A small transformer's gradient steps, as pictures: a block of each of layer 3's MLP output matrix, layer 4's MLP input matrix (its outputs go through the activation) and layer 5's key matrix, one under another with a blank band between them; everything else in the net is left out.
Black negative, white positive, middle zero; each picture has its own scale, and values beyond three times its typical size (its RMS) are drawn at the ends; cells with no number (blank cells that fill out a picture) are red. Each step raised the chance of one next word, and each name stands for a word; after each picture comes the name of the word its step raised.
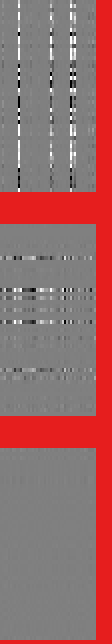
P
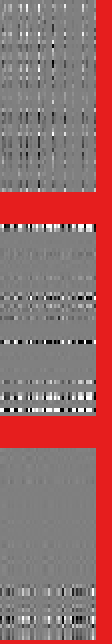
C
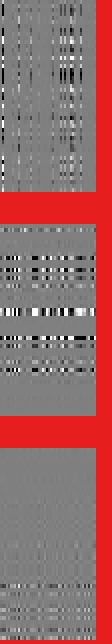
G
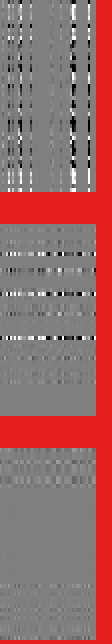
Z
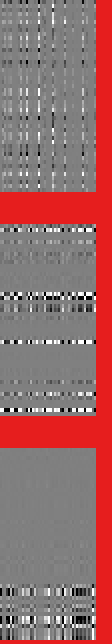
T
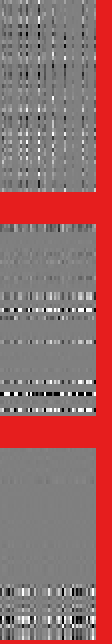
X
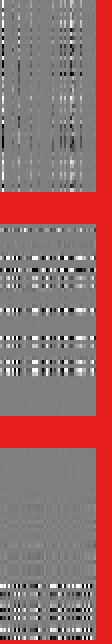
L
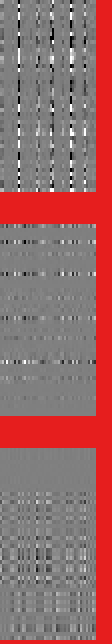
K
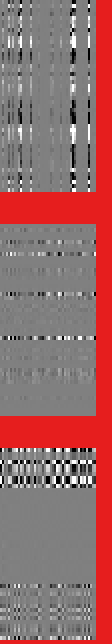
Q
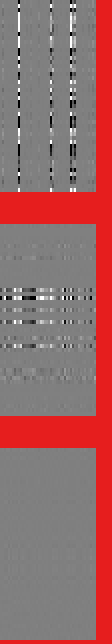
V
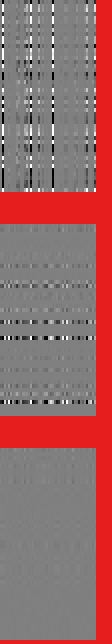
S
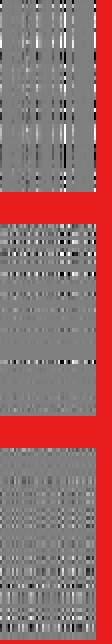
Q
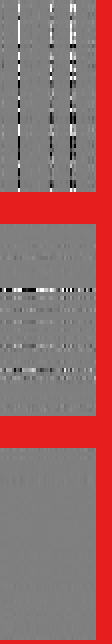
C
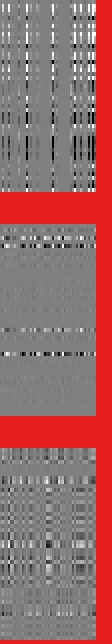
C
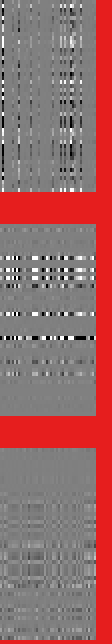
V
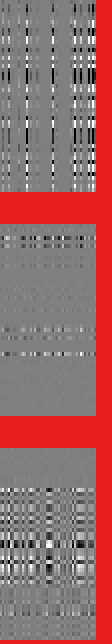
G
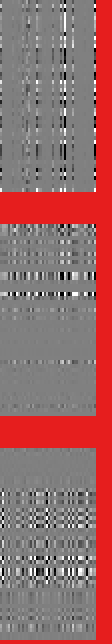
V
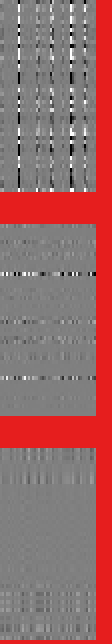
S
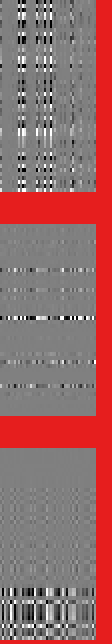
K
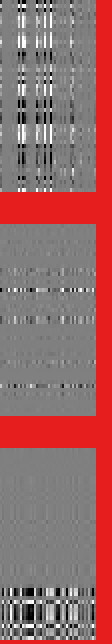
Q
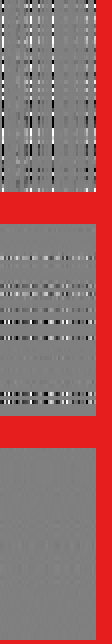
V
